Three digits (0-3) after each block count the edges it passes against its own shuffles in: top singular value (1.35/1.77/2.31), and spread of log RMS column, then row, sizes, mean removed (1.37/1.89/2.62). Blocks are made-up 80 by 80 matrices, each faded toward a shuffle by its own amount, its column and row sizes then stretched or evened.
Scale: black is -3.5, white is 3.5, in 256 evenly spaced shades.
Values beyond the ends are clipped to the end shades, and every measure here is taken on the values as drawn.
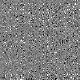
0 3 2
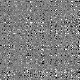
1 3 3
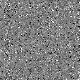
0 2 1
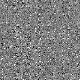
1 2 1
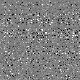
1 1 3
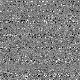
0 0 3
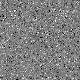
0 0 1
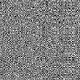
3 1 2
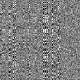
3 3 0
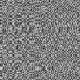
3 2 1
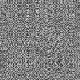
3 2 0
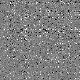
1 2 2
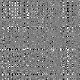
3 3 3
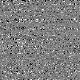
0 1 3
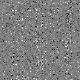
0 2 1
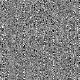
0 3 0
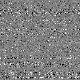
0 0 3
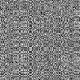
3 2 1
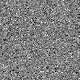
1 0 1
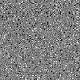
2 1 0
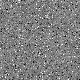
0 0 0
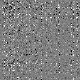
0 3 2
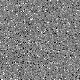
1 0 1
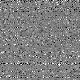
2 0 3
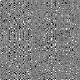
3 3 1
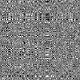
3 2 3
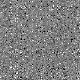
1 2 2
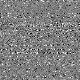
0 0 3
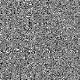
1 2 2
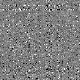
1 2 2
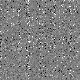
1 2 1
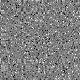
2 0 0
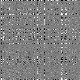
3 3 3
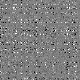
1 2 3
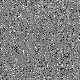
0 1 0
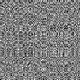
3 0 1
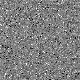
1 0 1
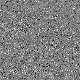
1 0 1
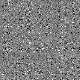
0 2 2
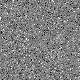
0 0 0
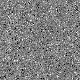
0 1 0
